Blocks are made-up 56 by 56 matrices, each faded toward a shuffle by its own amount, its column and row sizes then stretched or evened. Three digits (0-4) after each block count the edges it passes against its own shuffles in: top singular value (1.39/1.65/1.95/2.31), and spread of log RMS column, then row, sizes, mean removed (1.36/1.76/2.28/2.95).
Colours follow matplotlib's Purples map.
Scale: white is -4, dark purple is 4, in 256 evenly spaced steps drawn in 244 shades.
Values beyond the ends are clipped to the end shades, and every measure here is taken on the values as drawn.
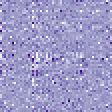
3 2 2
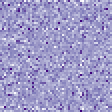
1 1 1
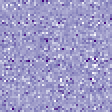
0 1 2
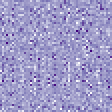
3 3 1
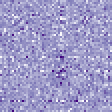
3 1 2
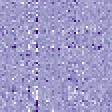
3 3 2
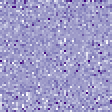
0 1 2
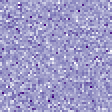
0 0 0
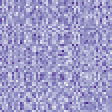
4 1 0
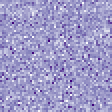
1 0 0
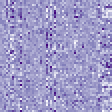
3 4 0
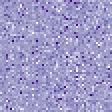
1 2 0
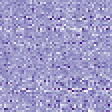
3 0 3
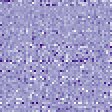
2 1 3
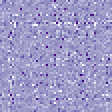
2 2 2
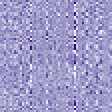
4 4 0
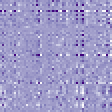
4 3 3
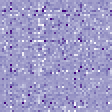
2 2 3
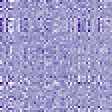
4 3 3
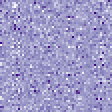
2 2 1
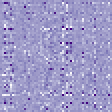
3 3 2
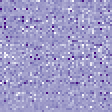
1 2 3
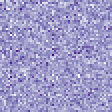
0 1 2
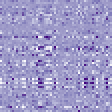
4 3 4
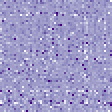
2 1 2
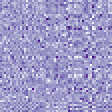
4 2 2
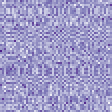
4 1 0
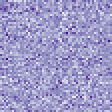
3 1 1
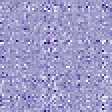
1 3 3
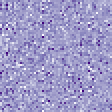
1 2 0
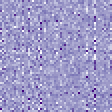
3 3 0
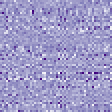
4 1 3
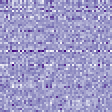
4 1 3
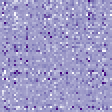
2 3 3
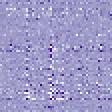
3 2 3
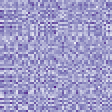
4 2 2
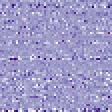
2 0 4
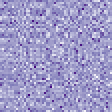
4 0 0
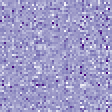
2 2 1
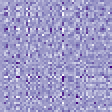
4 3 2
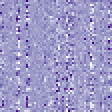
2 4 0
